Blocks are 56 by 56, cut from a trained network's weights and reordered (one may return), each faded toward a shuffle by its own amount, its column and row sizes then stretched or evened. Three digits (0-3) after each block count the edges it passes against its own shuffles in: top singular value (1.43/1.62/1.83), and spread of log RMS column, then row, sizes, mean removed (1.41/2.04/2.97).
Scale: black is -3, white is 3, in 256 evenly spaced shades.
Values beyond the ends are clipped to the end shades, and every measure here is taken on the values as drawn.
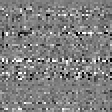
1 1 3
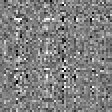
3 2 1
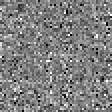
0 2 1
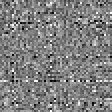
3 1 2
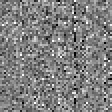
2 2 0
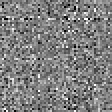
2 2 1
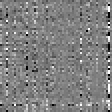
3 3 0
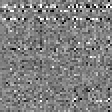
3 1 2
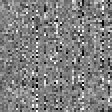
0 3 0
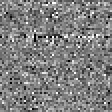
1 1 2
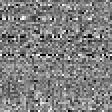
3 0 2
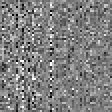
2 3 0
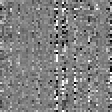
1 3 0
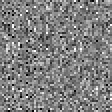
1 2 0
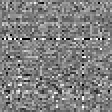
3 1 2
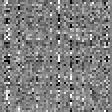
3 3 0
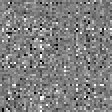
0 2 2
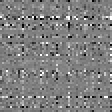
1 2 3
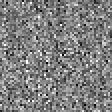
0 0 0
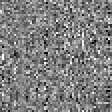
2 2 0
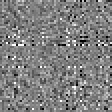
3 2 2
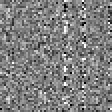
2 2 0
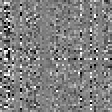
3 3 1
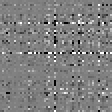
3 2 3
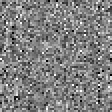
0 2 0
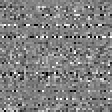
1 1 3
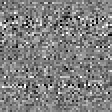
1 0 3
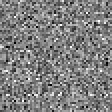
1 0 1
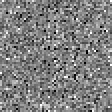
0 1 0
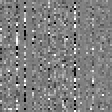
3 3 0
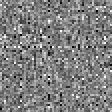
2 2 1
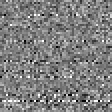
1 0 2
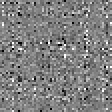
1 2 2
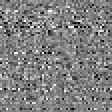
0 0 3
